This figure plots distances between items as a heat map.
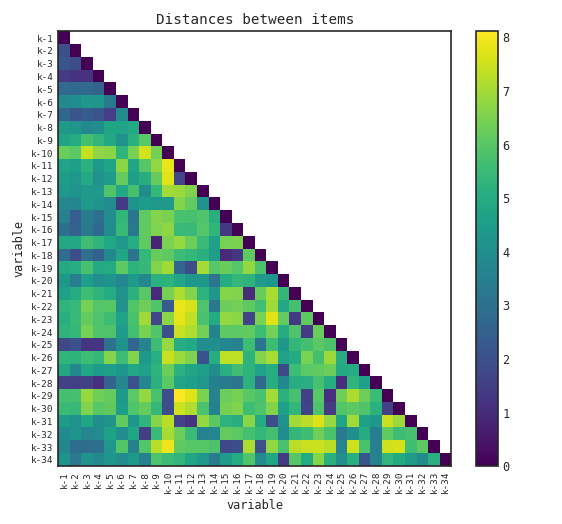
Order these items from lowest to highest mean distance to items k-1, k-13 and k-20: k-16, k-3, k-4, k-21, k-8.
k-4, k-3, k-8, k-16, k-21
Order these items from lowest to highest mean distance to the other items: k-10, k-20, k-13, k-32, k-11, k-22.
k-20, k-32, k-13, k-22, k-11, k-10
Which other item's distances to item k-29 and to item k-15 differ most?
k-33
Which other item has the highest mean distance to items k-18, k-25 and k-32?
k-10
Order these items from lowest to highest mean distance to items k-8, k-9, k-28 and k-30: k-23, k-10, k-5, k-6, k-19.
k-6, k-5, k-23, k-10, k-19
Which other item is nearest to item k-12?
k-31
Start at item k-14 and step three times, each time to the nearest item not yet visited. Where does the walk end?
k-7
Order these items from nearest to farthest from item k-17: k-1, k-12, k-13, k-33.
k-1, k-13, k-12, k-33
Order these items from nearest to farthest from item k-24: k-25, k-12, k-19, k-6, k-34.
k-6, k-34, k-25, k-19, k-12
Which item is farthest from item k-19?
k-23
